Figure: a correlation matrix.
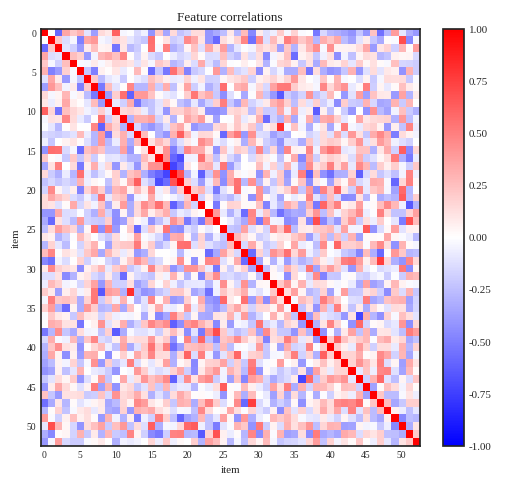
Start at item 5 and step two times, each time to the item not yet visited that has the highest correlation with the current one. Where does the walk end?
19
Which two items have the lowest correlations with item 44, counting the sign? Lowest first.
36, 18
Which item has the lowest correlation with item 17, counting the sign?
18
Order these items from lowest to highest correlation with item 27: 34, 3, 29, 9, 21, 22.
9, 3, 21, 34, 22, 29
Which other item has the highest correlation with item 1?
50
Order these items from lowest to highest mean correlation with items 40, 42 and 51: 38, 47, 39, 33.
39, 33, 38, 47
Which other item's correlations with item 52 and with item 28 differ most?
23
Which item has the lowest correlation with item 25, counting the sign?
13
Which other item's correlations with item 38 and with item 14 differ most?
22
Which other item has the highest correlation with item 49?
16
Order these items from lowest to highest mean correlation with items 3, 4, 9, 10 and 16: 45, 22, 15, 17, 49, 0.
15, 45, 17, 22, 49, 0
